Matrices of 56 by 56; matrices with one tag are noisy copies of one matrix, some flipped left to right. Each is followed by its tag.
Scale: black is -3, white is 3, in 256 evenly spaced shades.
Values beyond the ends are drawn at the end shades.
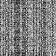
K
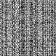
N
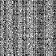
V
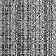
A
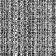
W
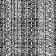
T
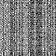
K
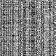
N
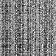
A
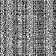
V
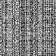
N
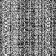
T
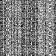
T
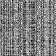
N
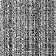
A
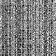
A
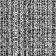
W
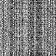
K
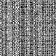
N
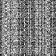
T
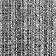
A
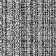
N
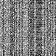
K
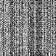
K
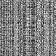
N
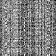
T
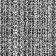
W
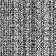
N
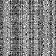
V
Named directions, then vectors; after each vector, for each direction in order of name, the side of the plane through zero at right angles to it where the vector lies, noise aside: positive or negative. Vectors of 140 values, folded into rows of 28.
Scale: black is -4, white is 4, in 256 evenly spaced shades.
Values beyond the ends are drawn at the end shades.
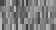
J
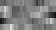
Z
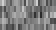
negative, negative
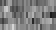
positive, positive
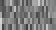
positive, negative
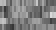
negative, negative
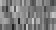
negative, negative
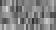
positive, positive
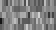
negative, positive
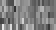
negative, positive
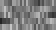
negative, positive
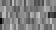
negative, positive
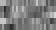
negative, negative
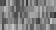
positive, positive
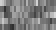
negative, negative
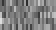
positive, negative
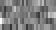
positive, negative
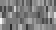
positive, negative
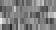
positive, negative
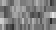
negative, negative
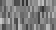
positive, negative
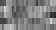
positive, positive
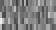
positive, negative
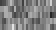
positive, positive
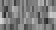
positive, negative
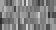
negative, positive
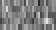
negative, positive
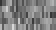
positive, positive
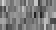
negative, negative
